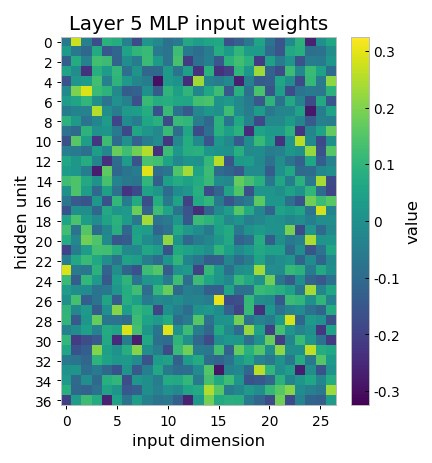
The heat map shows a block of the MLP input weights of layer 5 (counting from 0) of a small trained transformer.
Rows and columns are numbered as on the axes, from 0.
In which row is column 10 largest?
29
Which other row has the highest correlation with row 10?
0
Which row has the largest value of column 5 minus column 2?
3
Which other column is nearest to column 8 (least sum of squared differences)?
11
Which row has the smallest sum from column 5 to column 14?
30
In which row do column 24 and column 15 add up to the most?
31
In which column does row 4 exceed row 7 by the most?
24
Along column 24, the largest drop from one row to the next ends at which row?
21
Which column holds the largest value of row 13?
8
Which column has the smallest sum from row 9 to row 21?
6
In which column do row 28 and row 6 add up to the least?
26
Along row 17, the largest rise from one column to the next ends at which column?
25
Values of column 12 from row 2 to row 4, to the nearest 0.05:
-0.2 0.05 -0.25
